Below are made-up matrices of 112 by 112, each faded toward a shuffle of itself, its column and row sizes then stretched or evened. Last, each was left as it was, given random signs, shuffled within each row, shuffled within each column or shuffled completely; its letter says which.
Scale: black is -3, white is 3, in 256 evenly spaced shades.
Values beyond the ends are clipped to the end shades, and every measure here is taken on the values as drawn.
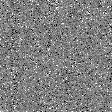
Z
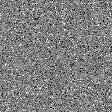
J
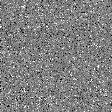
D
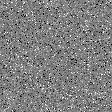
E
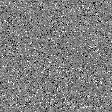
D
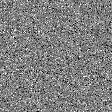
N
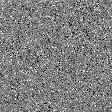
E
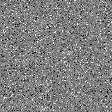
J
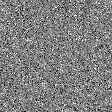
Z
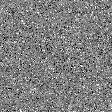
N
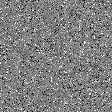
Z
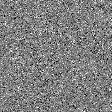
Z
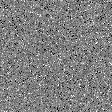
E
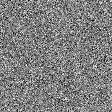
E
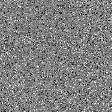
J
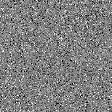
J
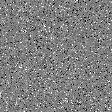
Z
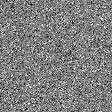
Z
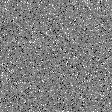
E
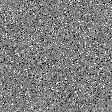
E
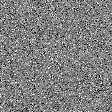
Z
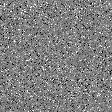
N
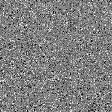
J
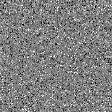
J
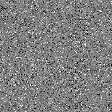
J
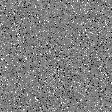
Z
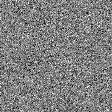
Z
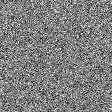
Z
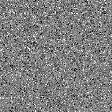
J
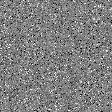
Z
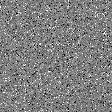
Z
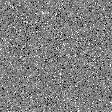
D
